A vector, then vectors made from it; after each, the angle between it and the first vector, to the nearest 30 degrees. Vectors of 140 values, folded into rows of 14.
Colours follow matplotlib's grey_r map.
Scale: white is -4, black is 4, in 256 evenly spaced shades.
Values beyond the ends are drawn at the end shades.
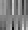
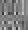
120 degrees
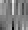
30 degrees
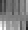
120 degrees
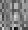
120 degrees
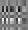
90 degrees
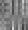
150 degrees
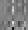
60 degrees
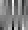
30 degrees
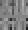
120 degrees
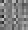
60 degrees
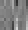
60 degrees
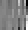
60 degrees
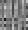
120 degrees
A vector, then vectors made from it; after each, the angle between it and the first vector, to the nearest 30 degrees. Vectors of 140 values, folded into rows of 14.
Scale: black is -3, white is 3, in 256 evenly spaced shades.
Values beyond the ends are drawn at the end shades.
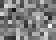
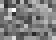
120 degrees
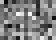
90 degrees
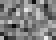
60 degrees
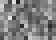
120 degrees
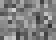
150 degrees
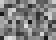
150 degrees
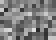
120 degrees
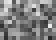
60 degrees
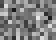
30 degrees
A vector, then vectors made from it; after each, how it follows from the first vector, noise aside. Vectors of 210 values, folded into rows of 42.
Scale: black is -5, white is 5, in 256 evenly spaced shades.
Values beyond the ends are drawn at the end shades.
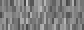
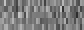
wrapped around, negated.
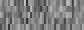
negated.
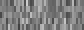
copied.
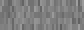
wrapped around, negated, shrunk.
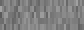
wrapped around, negated, shrunk.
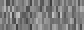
wrapped around, negated.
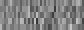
wrapped around, negated.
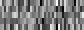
reversed, negated, scaled up.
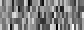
reversed, negated, scaled up.
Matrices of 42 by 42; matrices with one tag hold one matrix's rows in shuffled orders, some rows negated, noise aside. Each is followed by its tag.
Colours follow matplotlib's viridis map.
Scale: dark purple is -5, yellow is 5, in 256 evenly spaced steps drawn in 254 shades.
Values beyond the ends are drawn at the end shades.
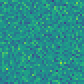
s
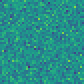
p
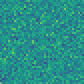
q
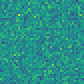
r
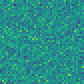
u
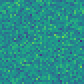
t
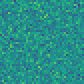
p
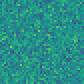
p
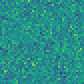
s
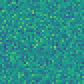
q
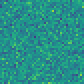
r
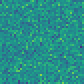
t
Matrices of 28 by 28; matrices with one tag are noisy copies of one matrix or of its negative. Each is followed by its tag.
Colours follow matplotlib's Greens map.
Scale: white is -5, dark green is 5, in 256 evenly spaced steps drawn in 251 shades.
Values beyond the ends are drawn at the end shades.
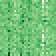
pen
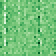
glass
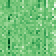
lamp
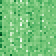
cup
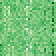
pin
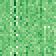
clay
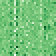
clay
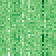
pen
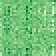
pin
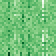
pen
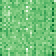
pin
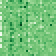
cup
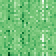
pen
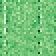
glass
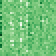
cup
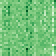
pin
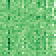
lamp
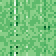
clay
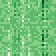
pen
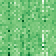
pen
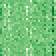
pin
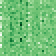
cup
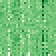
pen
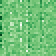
cup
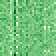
clay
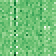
clay
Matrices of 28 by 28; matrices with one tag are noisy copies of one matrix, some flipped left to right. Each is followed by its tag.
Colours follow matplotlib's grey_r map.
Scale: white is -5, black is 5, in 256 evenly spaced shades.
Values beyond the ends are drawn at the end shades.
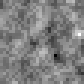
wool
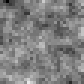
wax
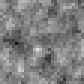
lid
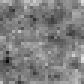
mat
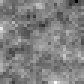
wax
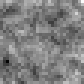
mat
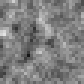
wool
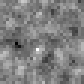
lid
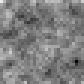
mat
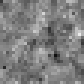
wool
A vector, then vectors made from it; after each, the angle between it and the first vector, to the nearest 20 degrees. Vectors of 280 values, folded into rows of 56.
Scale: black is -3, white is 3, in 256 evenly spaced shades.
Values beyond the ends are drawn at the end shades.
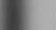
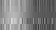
160 degrees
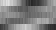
100 degrees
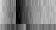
60 degrees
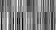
100 degrees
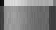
120 degrees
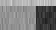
120 degrees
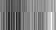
40 degrees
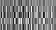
80 degrees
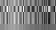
120 degrees
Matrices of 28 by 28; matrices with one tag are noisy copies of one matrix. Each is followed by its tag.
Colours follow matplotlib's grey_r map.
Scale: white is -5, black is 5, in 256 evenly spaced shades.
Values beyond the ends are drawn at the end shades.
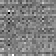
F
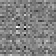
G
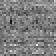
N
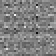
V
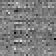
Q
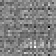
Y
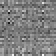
F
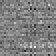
Y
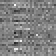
Q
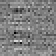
Q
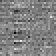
Q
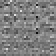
V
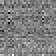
F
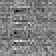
Q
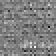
Y
